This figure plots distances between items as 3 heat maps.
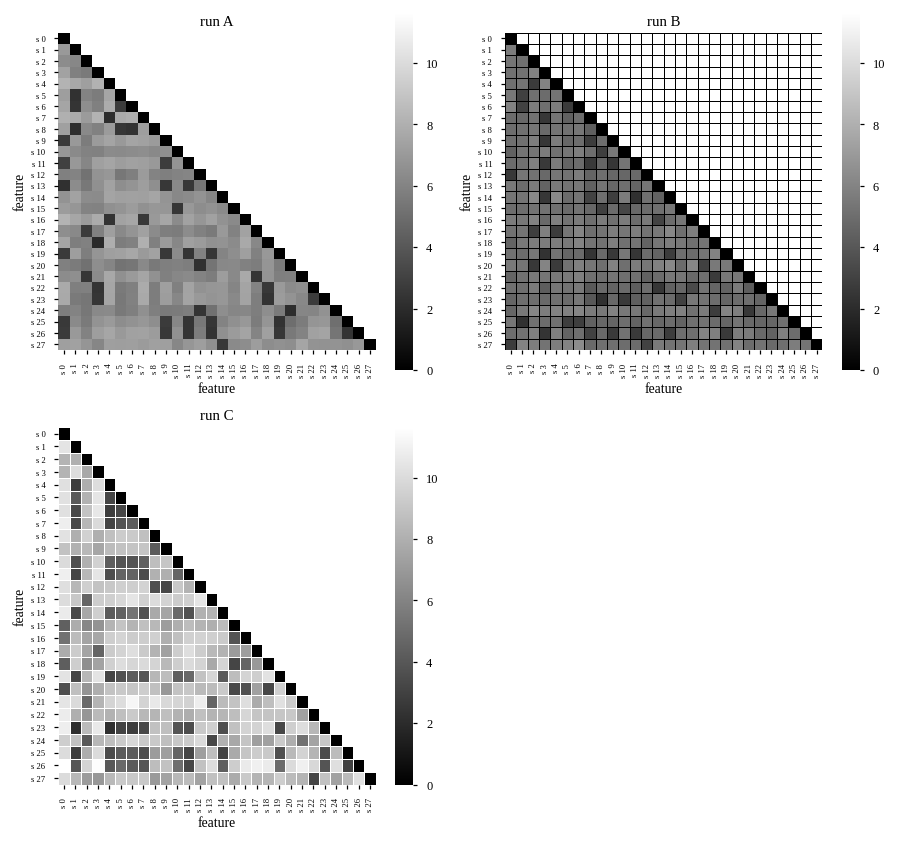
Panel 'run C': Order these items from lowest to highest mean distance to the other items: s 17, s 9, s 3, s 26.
s 26, s 9, s 17, s 3
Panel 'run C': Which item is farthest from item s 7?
s 0
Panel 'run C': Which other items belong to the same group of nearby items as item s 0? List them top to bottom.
s 15, s 16, s 18, s 20
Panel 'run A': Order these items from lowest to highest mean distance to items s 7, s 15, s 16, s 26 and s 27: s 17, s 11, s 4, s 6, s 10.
s 4, s 10, s 11, s 17, s 6
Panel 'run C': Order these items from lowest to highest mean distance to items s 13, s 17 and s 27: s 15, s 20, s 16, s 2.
s 2, s 15, s 20, s 16
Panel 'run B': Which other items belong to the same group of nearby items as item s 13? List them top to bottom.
s 16, s 22
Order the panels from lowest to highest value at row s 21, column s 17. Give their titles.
run A, run B, run C
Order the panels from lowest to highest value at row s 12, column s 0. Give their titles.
run B, run A, run C
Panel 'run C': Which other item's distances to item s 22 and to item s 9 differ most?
s 12
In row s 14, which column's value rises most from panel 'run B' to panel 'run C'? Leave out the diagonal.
s 3
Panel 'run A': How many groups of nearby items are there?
8
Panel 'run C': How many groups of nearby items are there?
6
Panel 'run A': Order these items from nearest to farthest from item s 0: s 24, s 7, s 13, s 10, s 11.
s 13, s 11, s 24, s 10, s 7
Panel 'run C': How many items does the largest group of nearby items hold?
12
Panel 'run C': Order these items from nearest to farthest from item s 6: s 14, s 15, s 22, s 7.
s 7, s 14, s 15, s 22
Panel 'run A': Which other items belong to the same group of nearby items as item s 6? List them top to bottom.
s 1, s 5, s 8
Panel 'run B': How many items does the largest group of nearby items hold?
7
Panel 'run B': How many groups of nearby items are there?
7
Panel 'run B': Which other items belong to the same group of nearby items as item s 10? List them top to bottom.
s 8, s 15, s 23
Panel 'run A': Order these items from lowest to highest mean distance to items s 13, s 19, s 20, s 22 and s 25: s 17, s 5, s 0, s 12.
s 0, s 12, s 17, s 5
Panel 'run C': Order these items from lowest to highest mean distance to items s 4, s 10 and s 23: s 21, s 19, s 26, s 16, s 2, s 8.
s 19, s 26, s 2, s 8, s 16, s 21
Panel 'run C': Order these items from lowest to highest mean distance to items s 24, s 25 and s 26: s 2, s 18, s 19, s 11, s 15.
s 11, s 19, s 2, s 15, s 18
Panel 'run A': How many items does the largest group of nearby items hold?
7
